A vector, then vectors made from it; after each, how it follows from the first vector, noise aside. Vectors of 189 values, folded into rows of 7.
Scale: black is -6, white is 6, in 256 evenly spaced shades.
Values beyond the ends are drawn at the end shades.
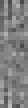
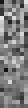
wrapped around, negated, scaled up.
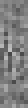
wrapped around.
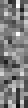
reversed, scaled up.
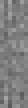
negated, shrunk.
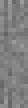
negated, shrunk.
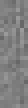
wrapped around, negated, shrunk.
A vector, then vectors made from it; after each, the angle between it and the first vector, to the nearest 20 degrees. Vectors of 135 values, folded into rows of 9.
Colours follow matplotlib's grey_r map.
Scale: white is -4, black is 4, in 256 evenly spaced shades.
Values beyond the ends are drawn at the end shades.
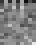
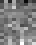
40 degrees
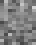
80 degrees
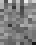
160 degrees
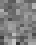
80 degrees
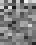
140 degrees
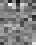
60 degrees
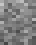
100 degrees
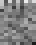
160 degrees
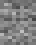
80 degrees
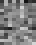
40 degrees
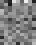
80 degrees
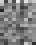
140 degrees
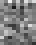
140 degrees
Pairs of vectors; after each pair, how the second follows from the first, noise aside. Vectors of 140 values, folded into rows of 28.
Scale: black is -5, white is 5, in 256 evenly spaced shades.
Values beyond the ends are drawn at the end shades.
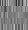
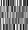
negated, scaled up.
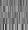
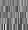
negated.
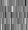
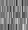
wrapped around.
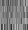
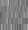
negated, shrunk.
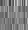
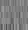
reversed, negated, shrunk.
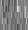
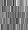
wrapped around.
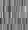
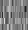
negated.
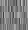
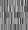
negated.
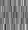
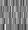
negated.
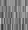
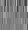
reversed, partly zeroed.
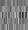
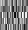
negated, scaled up.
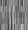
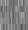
negated, shrunk.
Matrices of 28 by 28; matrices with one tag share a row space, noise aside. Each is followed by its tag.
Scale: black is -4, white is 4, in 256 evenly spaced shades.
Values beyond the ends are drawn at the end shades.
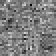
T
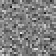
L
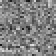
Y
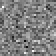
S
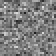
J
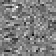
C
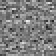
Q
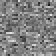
Q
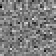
L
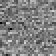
T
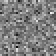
S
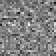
Y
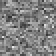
Q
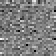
Y
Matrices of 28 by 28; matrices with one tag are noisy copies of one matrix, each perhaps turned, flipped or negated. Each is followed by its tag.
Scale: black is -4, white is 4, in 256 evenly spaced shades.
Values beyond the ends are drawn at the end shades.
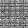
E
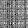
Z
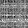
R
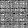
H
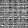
E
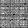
H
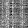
R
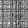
Z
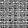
E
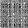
H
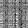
R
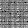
E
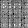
H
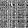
Z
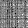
Z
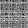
Z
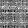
R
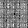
H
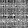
R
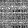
R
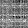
R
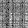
R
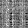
R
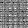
E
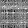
R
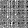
Z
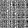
Z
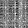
R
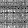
R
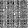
H
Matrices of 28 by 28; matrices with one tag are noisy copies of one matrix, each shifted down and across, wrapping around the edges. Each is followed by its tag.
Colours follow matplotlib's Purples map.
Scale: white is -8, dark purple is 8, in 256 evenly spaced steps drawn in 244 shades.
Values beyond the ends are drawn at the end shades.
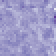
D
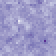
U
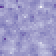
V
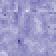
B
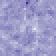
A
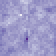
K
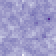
U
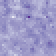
V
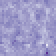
D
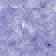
U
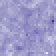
K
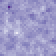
A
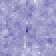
A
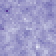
U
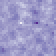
V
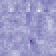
B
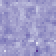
D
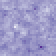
U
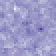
U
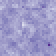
U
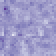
B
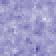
A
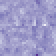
B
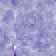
D
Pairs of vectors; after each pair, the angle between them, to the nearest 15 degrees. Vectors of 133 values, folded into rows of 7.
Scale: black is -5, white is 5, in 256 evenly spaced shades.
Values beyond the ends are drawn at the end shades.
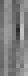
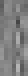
90 degrees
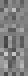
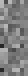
75 degrees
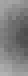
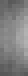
165 degrees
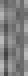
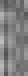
30 degrees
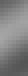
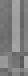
90 degrees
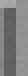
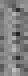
120 degrees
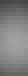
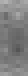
150 degrees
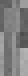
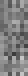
60 degrees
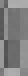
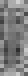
45 degrees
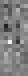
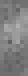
120 degrees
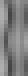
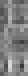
135 degrees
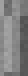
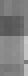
120 degrees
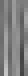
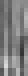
30 degrees
